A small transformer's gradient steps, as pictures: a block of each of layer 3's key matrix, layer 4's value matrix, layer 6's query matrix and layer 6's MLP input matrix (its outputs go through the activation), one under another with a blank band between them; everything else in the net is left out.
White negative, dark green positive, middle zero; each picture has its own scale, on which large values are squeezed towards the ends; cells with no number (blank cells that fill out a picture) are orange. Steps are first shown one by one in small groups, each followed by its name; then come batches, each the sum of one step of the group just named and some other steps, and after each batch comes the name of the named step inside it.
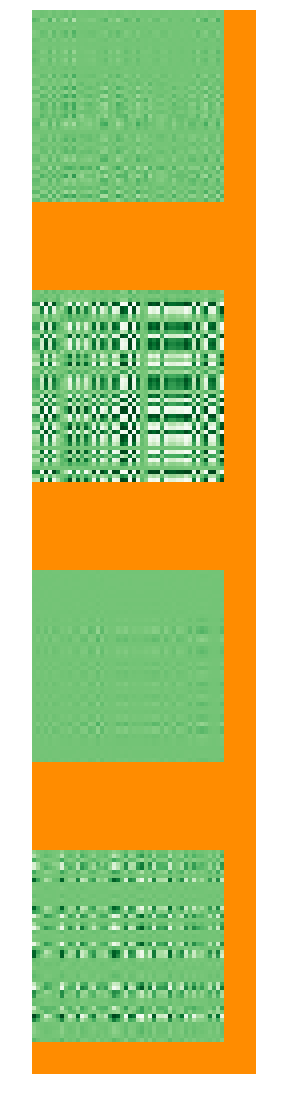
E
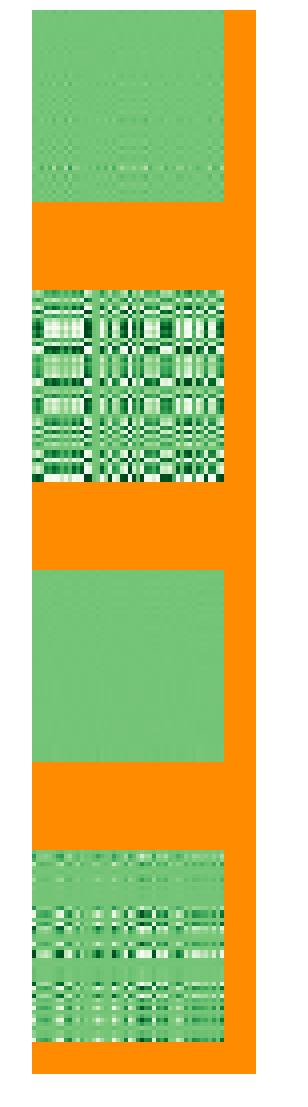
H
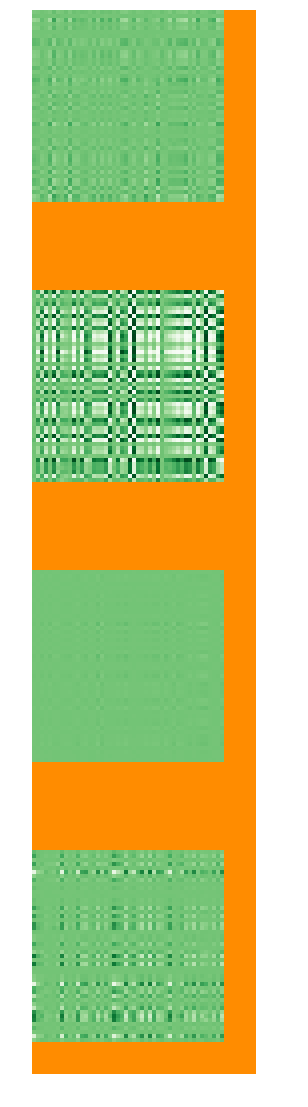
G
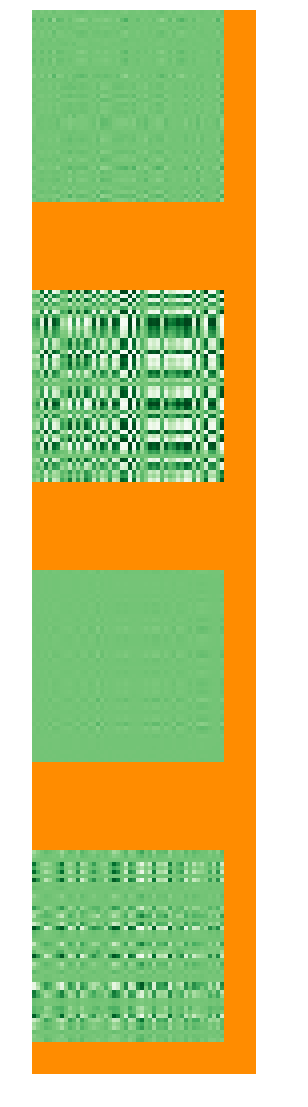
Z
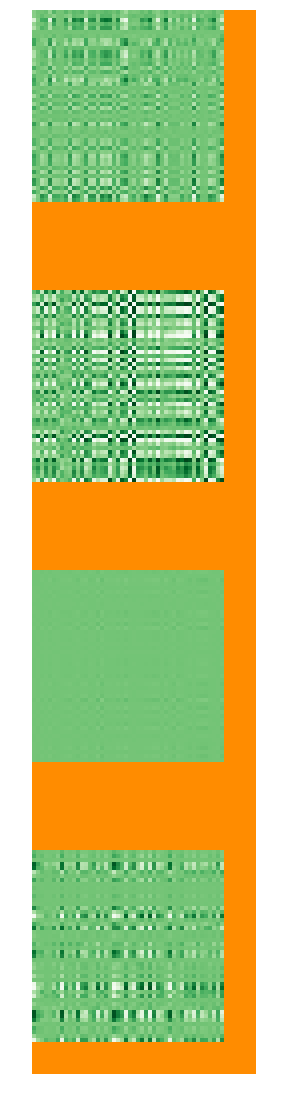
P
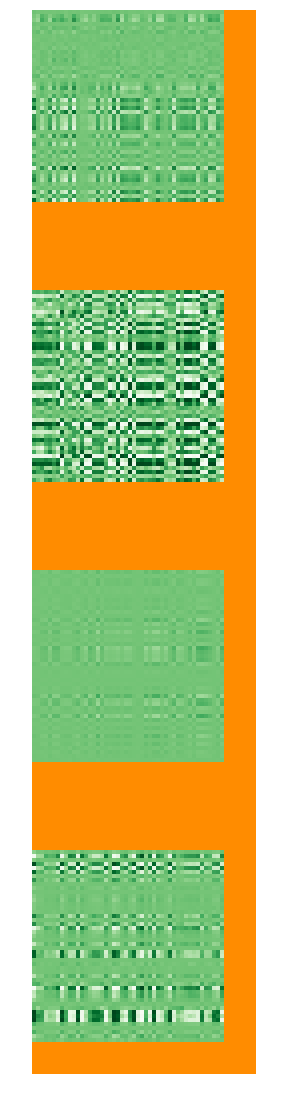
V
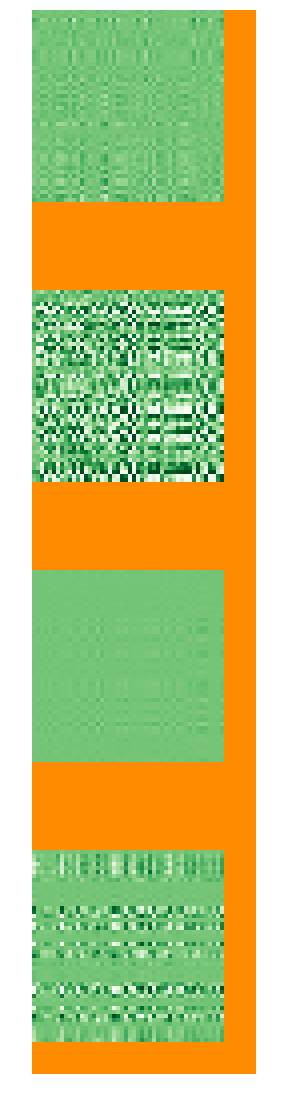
E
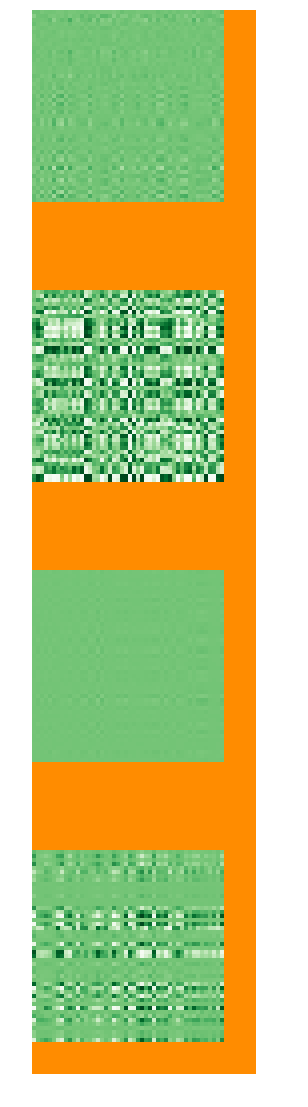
H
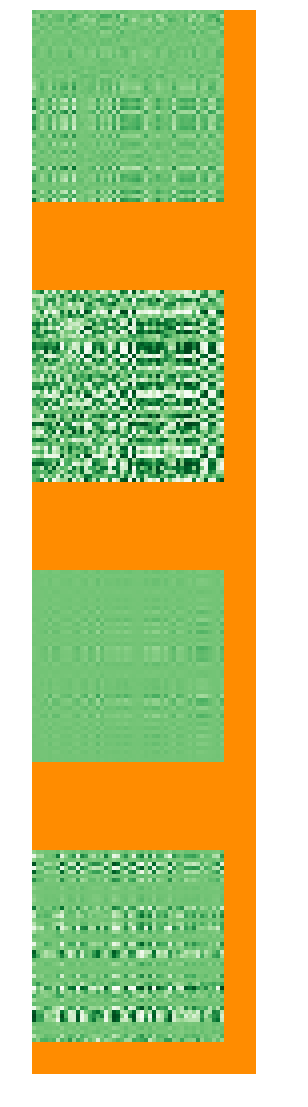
V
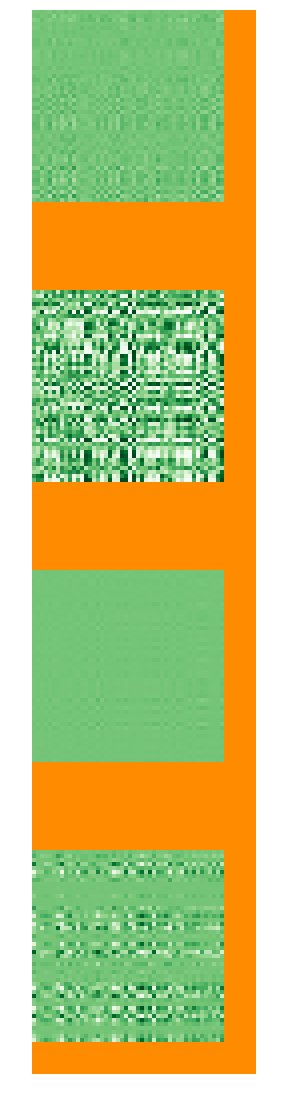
G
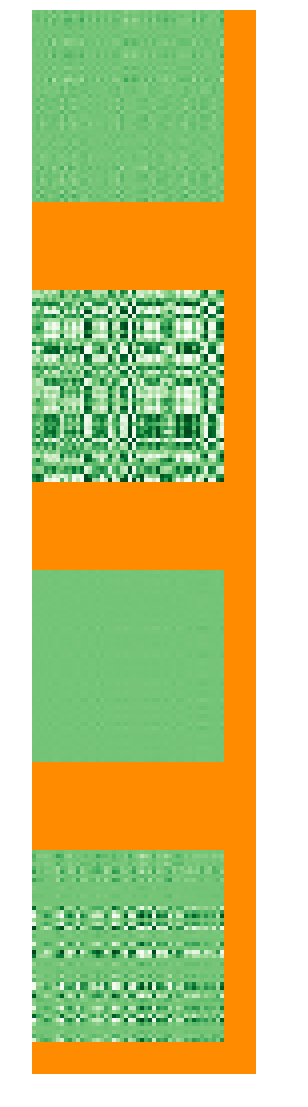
H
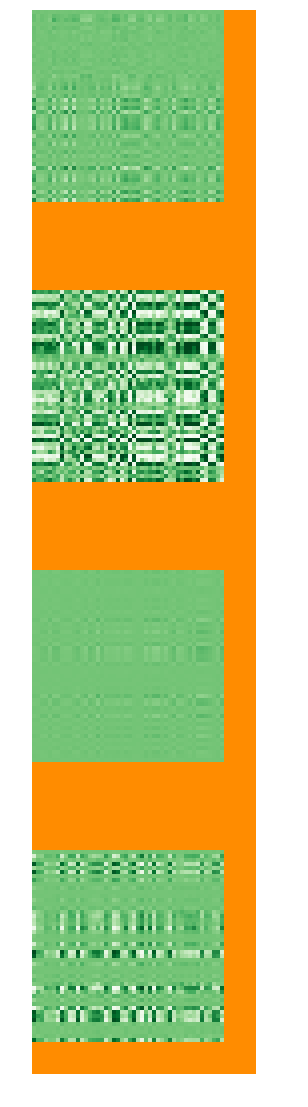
V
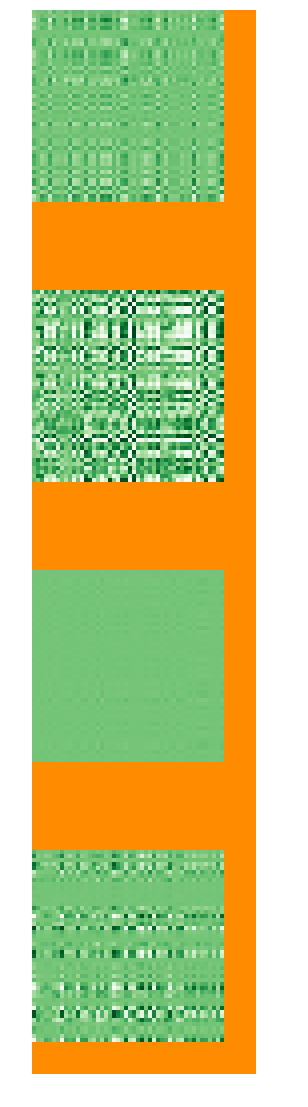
P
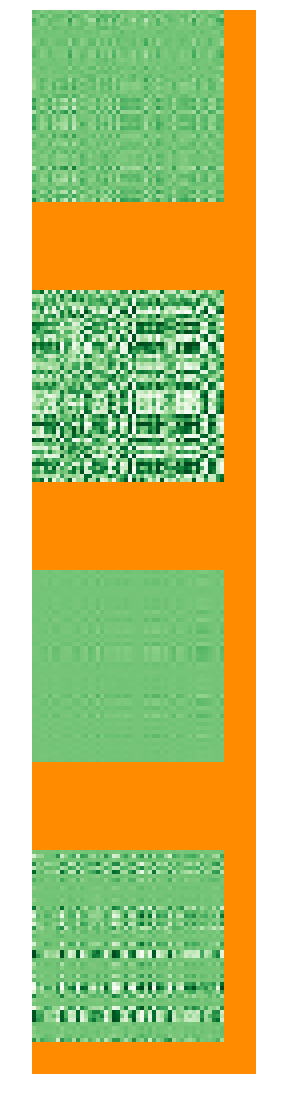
V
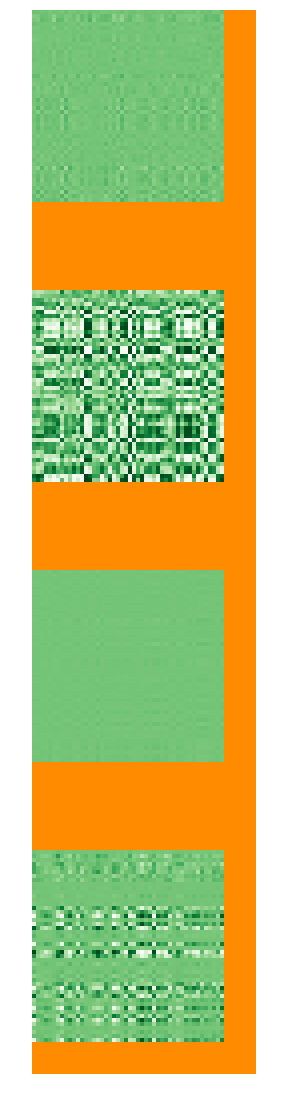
H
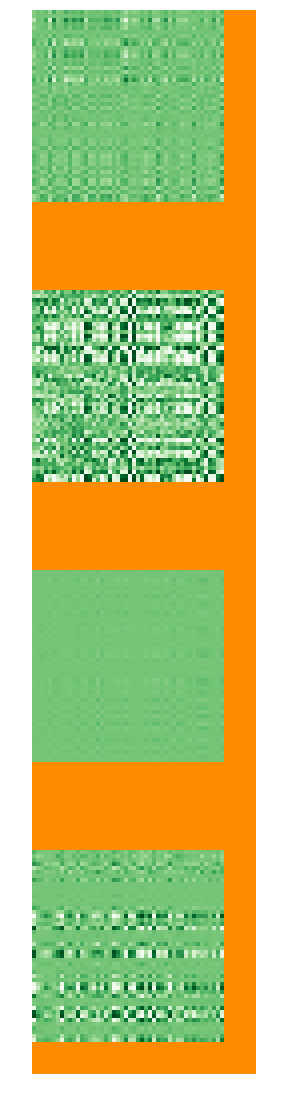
P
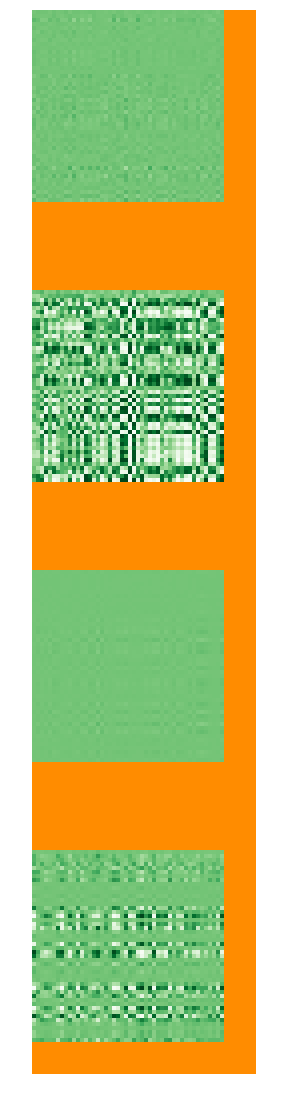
E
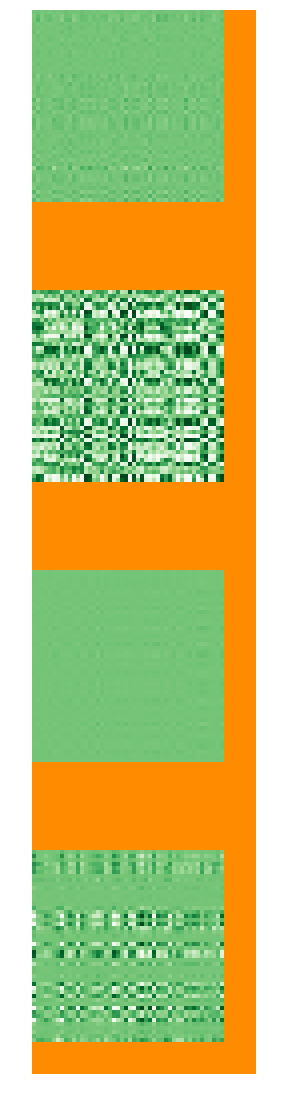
H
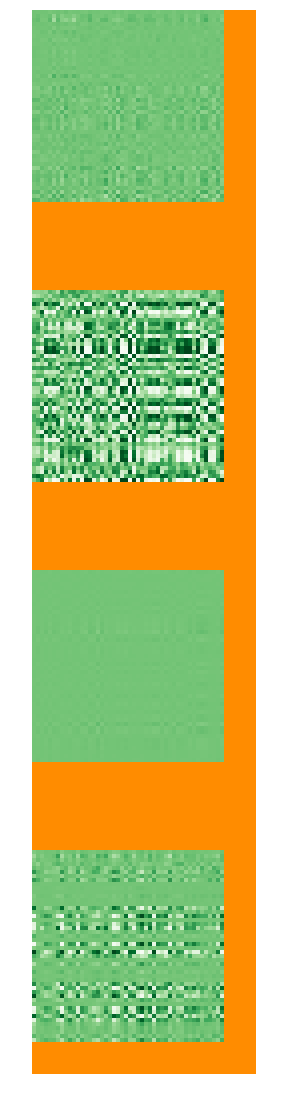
E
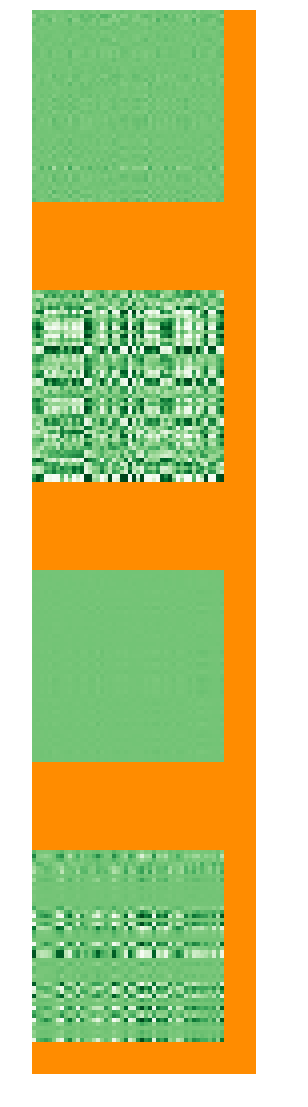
H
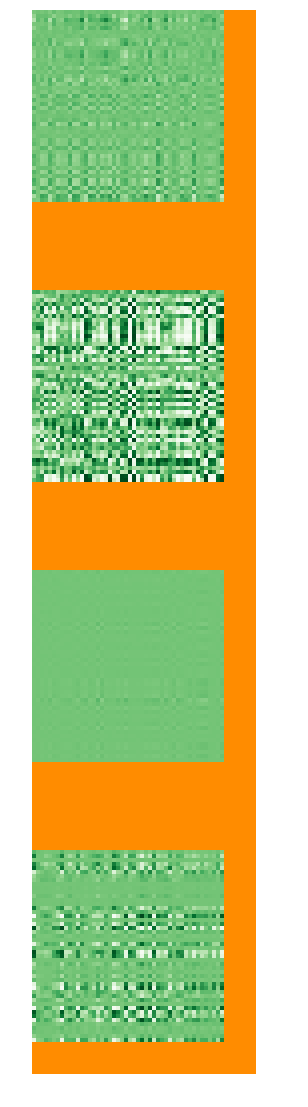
P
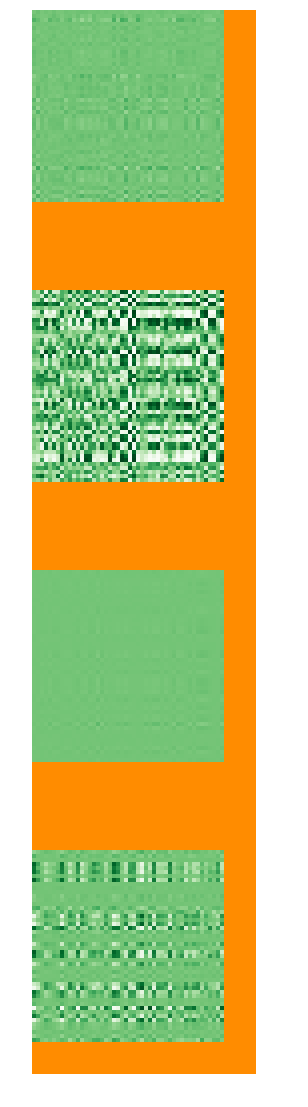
Z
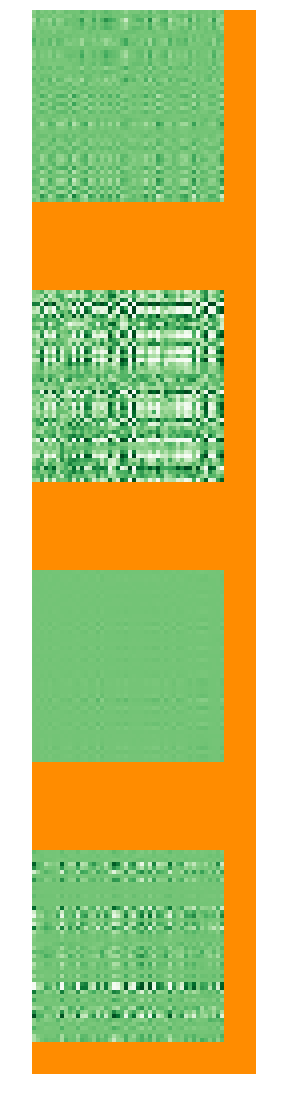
P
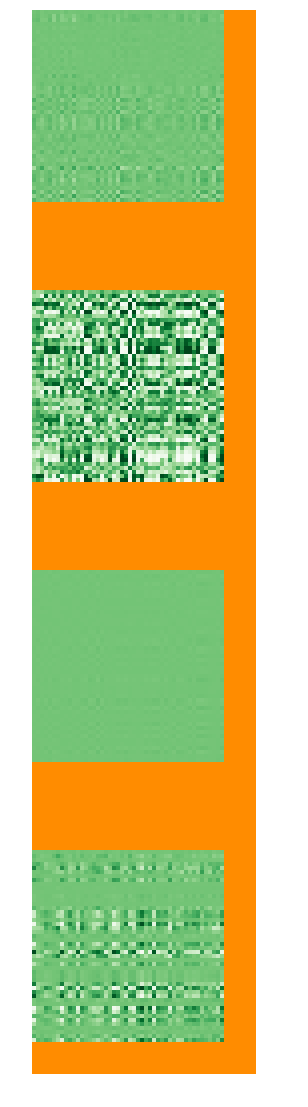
H
